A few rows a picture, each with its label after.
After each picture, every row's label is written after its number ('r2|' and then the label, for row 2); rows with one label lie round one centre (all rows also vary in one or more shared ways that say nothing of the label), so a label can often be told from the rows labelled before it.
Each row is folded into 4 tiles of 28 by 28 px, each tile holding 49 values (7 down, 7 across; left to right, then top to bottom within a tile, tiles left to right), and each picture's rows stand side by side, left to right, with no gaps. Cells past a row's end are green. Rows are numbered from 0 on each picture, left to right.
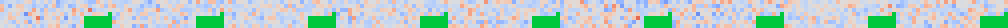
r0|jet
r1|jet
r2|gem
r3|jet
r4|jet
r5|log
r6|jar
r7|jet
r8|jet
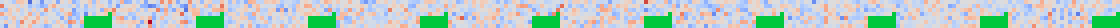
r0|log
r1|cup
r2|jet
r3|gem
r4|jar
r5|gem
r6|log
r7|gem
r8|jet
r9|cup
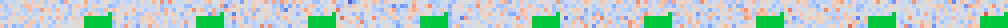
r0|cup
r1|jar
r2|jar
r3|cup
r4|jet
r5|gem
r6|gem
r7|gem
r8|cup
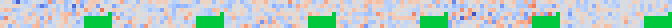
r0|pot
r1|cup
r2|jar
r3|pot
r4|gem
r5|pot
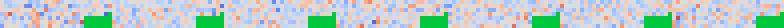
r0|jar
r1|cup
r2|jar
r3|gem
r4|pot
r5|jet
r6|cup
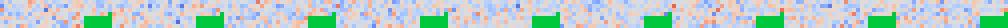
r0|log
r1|cup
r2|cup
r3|jet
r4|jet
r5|gem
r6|gem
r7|jar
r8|pot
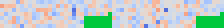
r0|pot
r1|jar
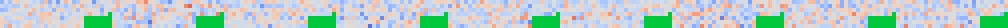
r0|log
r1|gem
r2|gem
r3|jet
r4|pot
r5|jar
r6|jar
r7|jet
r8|cup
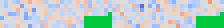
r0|pot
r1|pot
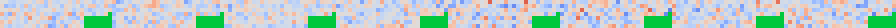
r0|cup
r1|jar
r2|log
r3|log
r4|cup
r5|jet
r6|cup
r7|jar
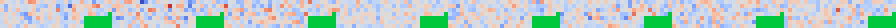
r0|cup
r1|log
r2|gem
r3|log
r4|jet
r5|jet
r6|pot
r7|gem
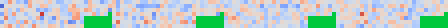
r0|cup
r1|pot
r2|jar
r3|jar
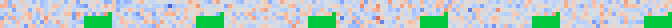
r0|jet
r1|pot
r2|jar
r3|cup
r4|gem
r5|jar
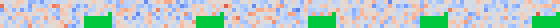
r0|pot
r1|cup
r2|jar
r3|log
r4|cup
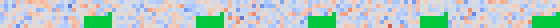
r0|cup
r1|pot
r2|jar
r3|jar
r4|gem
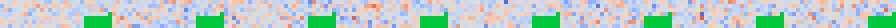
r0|pot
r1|jar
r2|log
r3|jet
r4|jet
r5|log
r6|log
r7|pot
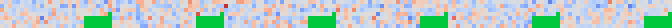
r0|log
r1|jet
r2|gem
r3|gem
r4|jar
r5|cup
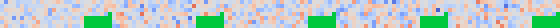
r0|cup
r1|jar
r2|gem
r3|jet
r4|jar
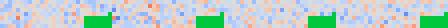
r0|log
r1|pot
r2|cup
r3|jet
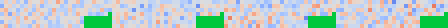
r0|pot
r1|gem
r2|cup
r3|log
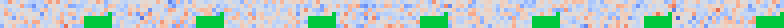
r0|gem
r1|pot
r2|jar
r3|jet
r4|jar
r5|gem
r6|pot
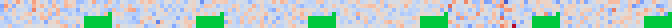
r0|jar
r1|jar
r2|jet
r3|log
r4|pot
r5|pot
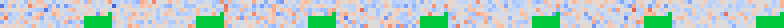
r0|log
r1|jar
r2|gem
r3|gem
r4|jet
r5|gem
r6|jar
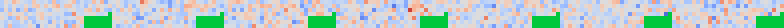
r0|jet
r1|pot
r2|gem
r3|jet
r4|gem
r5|cup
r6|log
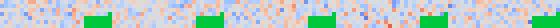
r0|cup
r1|cup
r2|log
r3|pot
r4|pot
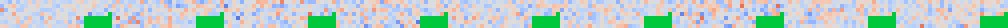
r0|jet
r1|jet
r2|cup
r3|jar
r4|cup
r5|pot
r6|log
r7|gem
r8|gem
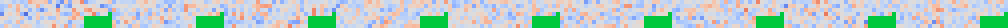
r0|pot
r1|jet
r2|jet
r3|jar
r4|jet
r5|jar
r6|jet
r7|jar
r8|jar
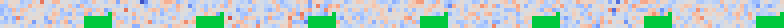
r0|jet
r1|cup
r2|pot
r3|pot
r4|jar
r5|gem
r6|log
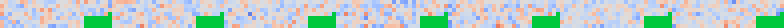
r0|gem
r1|gem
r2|log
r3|jet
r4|log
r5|jet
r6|pot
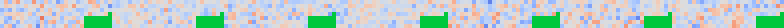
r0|gem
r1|log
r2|jet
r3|jet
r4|jet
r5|jar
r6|pot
